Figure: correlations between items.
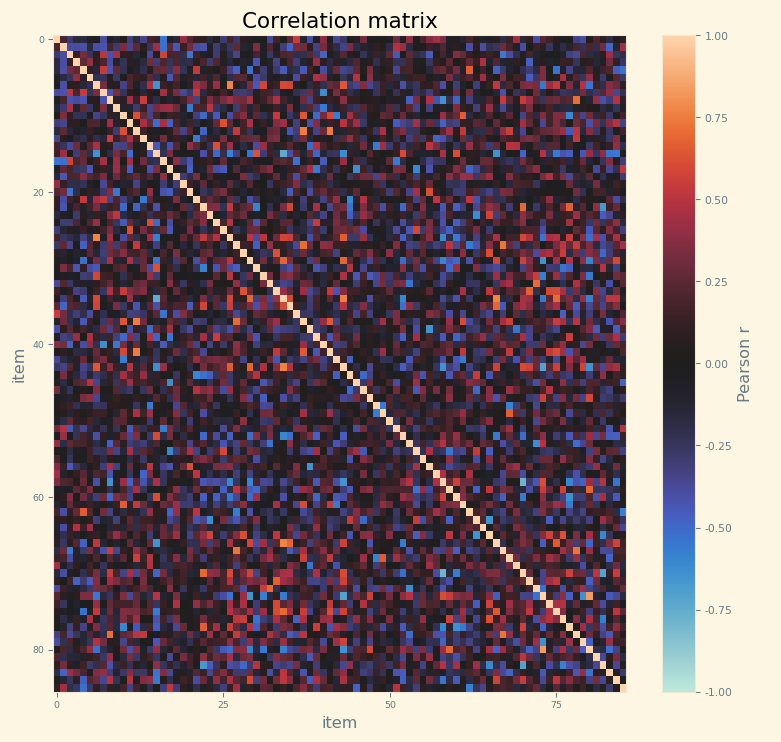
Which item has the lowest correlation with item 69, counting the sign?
38
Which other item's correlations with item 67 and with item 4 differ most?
27
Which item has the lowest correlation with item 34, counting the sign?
15
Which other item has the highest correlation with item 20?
56
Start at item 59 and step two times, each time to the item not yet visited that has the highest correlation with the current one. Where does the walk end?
73
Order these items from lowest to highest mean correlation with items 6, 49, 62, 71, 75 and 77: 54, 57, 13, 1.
1, 54, 13, 57
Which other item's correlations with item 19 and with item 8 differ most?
78
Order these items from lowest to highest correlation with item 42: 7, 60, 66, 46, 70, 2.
60, 66, 2, 46, 70, 7
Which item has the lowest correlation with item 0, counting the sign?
16
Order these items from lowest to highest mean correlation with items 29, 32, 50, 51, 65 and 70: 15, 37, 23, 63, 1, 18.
63, 15, 1, 18, 37, 23
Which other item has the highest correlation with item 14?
24
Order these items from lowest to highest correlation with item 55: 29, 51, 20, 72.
72, 29, 20, 51
